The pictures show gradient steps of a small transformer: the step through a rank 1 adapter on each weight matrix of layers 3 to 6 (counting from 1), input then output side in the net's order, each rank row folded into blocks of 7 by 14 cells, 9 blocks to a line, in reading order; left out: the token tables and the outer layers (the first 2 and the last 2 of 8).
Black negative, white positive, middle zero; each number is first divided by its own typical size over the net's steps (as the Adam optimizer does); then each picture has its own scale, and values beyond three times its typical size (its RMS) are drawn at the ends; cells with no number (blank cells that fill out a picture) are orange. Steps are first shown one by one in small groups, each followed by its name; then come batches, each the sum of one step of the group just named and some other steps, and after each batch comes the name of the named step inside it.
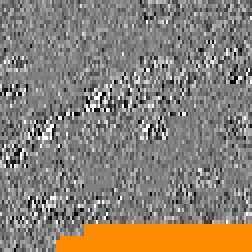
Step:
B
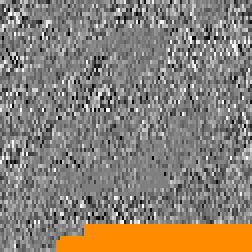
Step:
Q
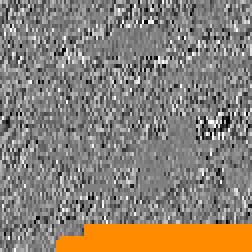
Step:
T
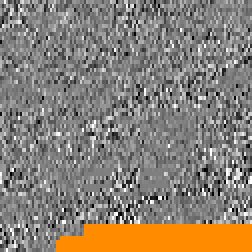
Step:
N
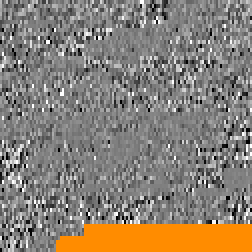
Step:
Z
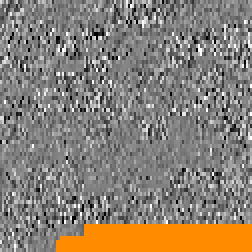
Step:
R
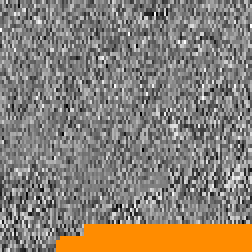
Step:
R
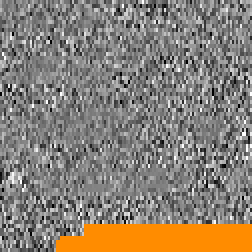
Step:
Z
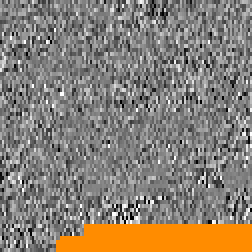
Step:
Z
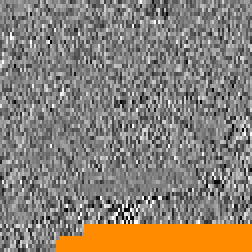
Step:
Z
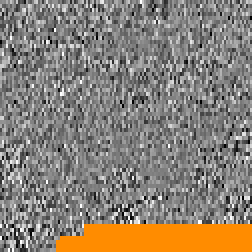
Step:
Z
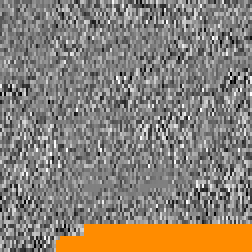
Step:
B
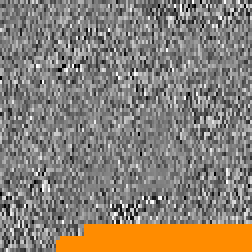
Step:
N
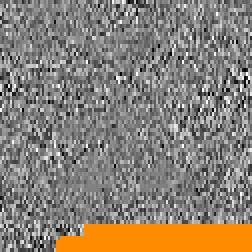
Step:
Q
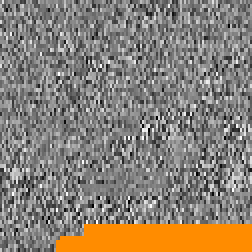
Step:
R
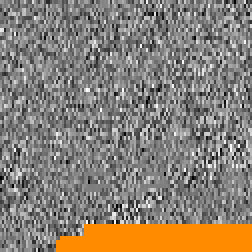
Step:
Q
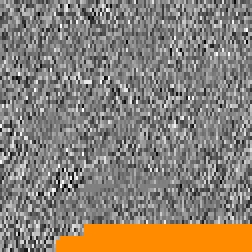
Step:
Q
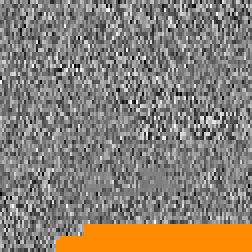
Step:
R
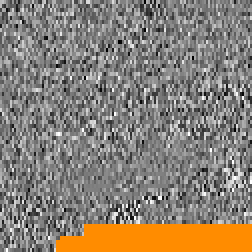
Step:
N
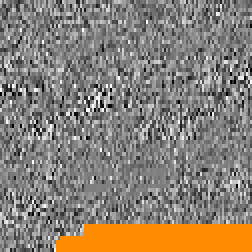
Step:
B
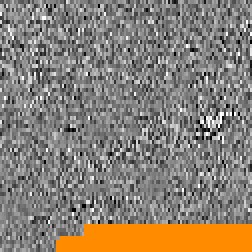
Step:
T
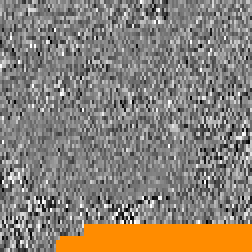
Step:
Z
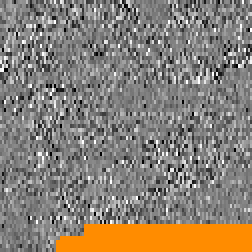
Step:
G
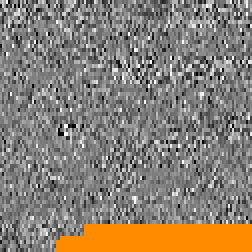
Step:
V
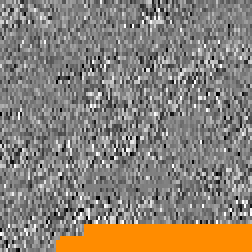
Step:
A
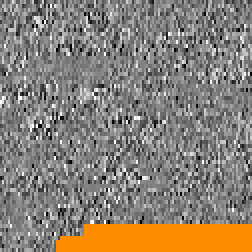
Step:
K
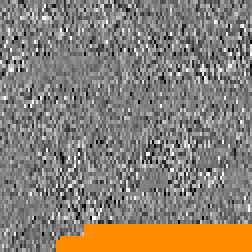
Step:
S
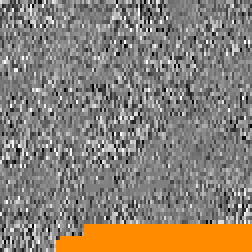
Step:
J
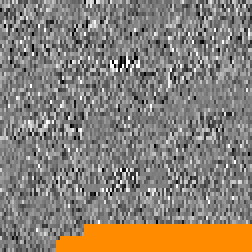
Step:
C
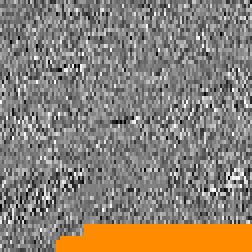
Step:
K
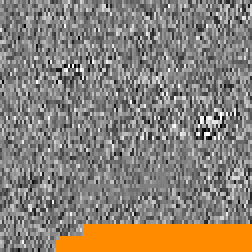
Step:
A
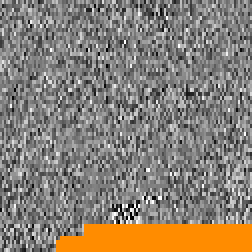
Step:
J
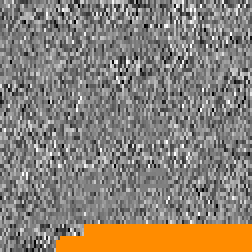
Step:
C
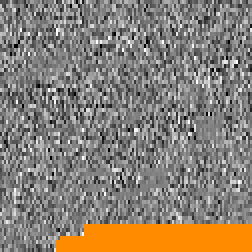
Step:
G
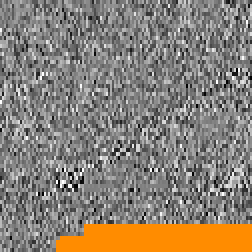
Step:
K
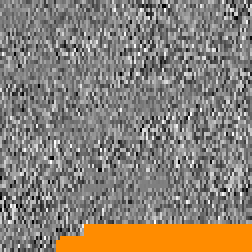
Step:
K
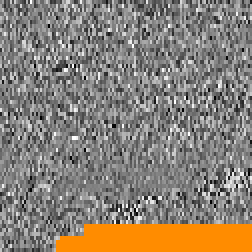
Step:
A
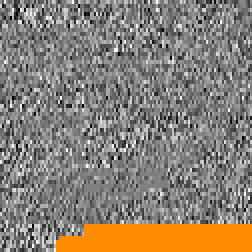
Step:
J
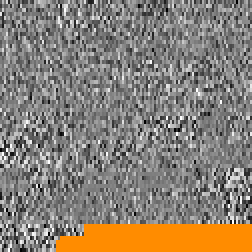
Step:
V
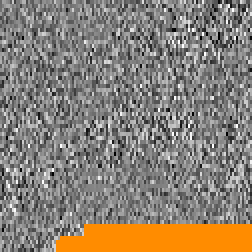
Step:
G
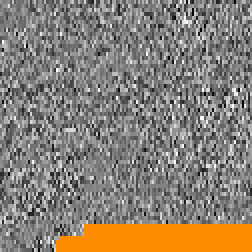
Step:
G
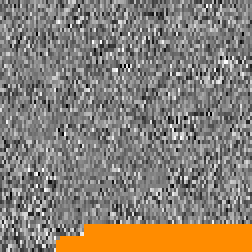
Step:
V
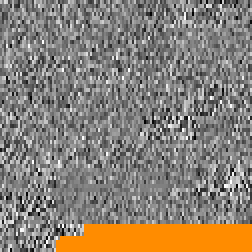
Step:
V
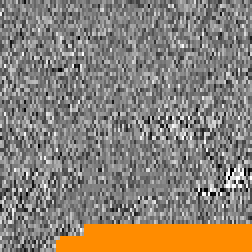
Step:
S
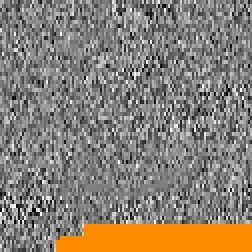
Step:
J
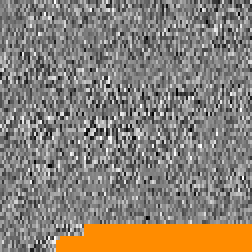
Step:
G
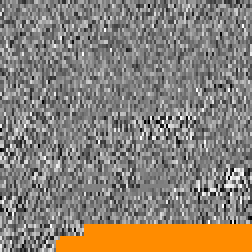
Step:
S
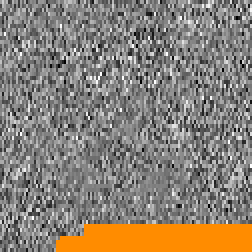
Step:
V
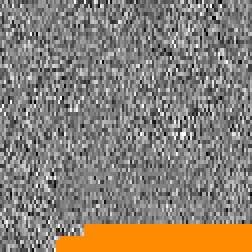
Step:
V
